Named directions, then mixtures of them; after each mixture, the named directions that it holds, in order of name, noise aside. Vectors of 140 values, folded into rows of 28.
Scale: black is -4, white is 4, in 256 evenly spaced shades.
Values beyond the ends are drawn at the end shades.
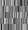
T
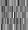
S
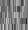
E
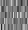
E, S, T.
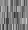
E.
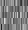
T.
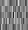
S.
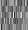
S, T.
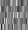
E, S, T.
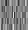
S.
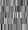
E, S, T.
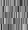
T.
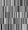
T.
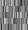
T.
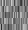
T.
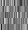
T.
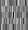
S.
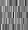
S.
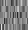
E, S, T.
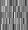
S.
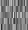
S, T.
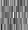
S, T.
